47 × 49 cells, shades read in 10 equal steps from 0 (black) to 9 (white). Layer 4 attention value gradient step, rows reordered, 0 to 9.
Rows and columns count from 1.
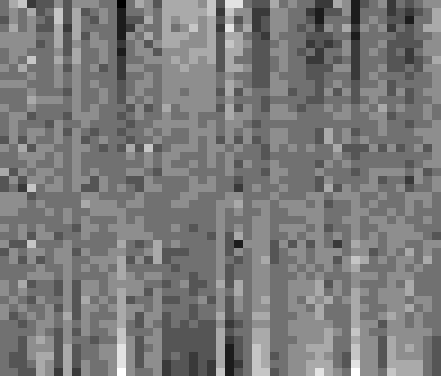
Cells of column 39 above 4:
18
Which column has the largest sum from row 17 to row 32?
17
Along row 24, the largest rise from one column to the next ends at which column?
4
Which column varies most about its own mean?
14
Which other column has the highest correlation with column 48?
39
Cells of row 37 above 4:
25
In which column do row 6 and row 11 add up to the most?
26
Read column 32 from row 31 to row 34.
5 4 4 4
